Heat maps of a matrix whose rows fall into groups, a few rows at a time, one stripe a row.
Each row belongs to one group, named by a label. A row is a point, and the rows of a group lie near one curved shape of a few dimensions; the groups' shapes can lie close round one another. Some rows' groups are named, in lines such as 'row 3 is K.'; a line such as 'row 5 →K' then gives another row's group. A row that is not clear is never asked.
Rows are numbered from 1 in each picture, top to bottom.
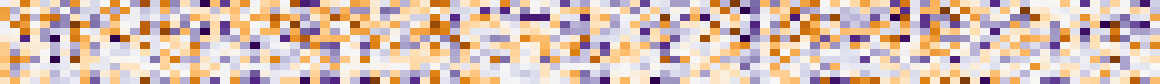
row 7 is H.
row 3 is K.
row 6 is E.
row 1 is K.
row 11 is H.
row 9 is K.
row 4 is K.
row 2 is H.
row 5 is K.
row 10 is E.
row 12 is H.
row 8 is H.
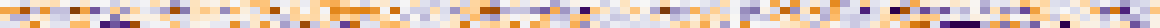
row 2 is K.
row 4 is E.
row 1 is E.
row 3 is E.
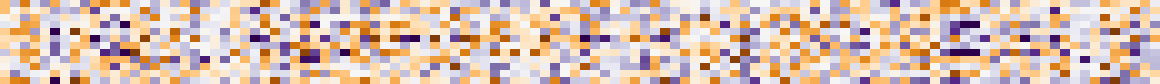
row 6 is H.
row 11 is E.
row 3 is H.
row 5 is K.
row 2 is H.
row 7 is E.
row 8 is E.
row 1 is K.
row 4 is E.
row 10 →H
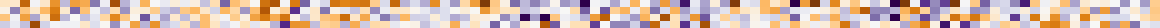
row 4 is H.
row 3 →K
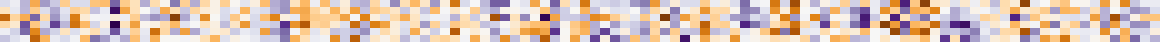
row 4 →E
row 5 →H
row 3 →K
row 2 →E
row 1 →H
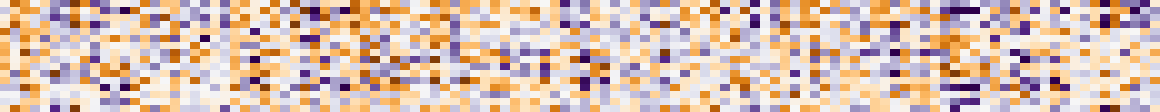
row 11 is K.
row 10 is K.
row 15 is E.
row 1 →K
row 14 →H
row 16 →K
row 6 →K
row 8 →K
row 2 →E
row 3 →K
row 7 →H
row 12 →H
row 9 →H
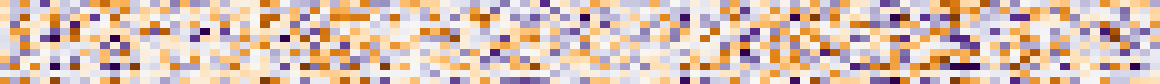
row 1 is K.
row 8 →E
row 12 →K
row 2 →E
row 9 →H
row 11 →E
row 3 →K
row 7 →E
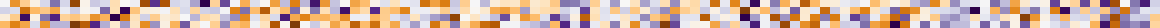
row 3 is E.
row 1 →K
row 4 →K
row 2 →E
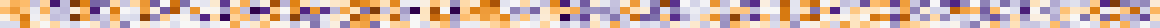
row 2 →H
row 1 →K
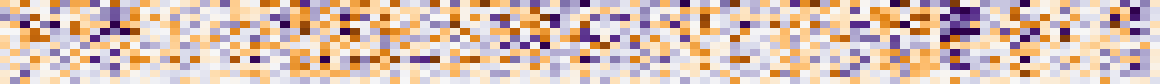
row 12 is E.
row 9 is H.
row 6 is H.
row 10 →E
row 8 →E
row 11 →E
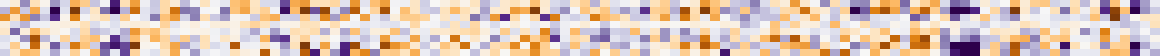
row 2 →E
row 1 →E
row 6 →H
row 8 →E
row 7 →E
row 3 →K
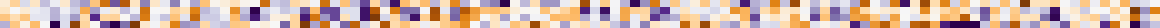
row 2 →H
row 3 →H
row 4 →E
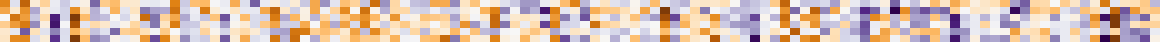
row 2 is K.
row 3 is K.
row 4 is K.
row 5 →E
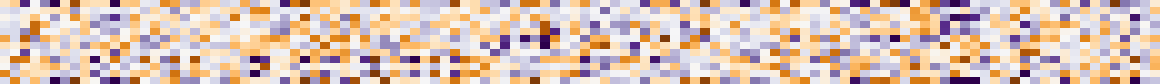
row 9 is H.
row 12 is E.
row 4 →H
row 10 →E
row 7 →K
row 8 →E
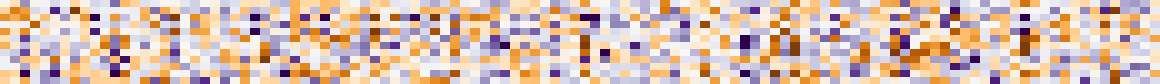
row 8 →H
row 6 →E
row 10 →E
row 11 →E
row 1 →E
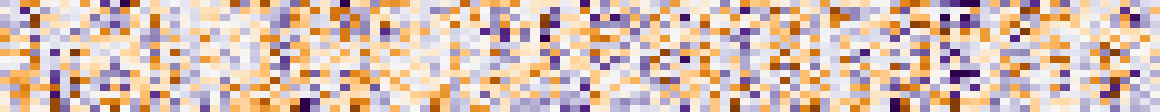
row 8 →K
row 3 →H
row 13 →E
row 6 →K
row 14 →K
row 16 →K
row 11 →E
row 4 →H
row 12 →K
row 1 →E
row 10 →H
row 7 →H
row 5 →H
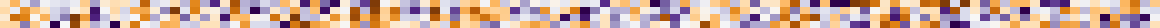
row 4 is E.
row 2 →H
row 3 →K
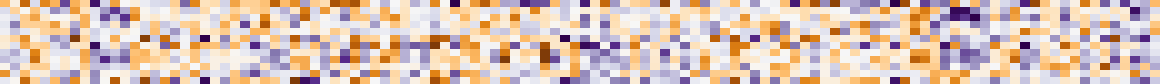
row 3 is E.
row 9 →H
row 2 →E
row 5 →E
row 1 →K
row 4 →E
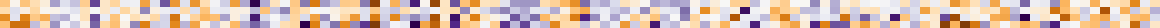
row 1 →H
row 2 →H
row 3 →H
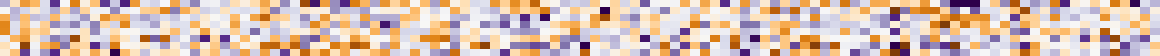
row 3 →K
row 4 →H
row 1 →E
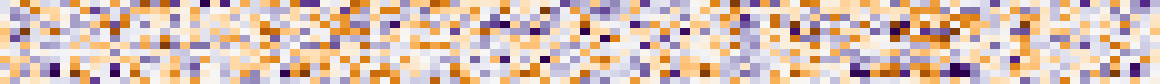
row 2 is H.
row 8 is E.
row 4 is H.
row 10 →E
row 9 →K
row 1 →K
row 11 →E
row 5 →K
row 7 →K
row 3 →E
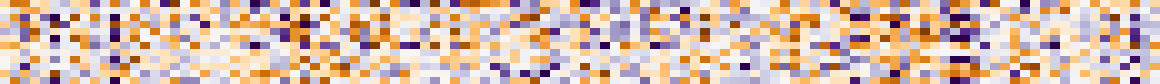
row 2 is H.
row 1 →H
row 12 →E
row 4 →K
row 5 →H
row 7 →H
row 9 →E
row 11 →K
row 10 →E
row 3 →E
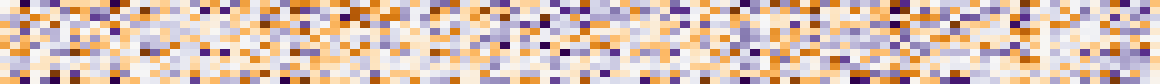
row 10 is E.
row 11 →E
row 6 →H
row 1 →E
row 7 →K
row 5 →E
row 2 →K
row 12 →E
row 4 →K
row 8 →K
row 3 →H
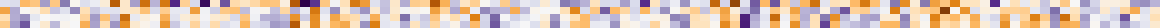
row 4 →E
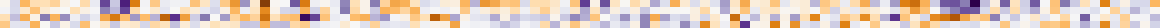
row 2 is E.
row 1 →E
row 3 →K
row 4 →H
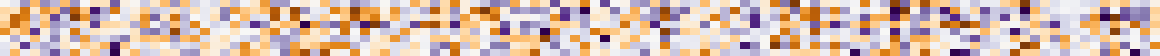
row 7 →E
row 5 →K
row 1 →H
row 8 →E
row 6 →H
